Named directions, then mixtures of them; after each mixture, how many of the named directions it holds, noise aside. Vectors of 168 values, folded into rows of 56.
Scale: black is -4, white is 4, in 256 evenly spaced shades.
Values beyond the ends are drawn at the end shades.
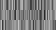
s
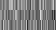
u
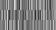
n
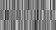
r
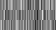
three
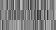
three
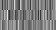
two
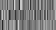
two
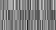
two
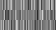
two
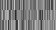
four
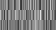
three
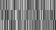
three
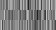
four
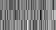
three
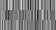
four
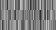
two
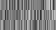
two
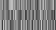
one
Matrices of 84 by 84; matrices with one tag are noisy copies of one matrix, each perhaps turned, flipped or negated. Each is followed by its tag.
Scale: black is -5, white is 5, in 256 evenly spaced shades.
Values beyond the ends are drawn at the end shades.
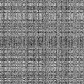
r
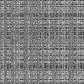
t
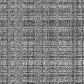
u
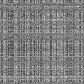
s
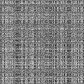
t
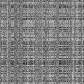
u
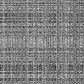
r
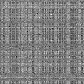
s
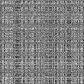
t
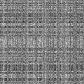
r
